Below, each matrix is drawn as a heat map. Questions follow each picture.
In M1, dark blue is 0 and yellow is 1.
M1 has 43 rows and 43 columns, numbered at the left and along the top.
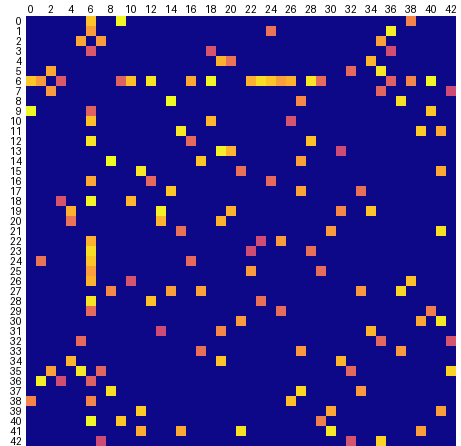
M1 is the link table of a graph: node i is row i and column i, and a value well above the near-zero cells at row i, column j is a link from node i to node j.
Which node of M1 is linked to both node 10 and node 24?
node 6
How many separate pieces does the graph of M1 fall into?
5
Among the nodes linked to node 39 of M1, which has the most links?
node 41
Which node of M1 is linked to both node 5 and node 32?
node 35
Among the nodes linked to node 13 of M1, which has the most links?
node 19
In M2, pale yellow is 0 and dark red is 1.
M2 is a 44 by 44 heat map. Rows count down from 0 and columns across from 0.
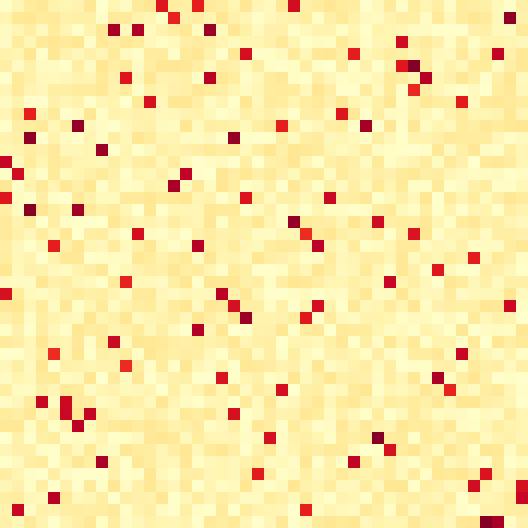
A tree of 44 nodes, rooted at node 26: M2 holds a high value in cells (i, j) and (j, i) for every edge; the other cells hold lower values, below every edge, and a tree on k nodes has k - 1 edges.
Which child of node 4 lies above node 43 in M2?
41
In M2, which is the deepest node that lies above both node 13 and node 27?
16
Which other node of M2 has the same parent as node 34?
11
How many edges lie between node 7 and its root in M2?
4
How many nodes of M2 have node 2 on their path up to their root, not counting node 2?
10
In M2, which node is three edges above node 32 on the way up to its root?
6
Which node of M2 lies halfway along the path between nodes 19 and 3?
5
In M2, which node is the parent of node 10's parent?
17
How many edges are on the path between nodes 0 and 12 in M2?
7
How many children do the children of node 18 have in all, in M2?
1
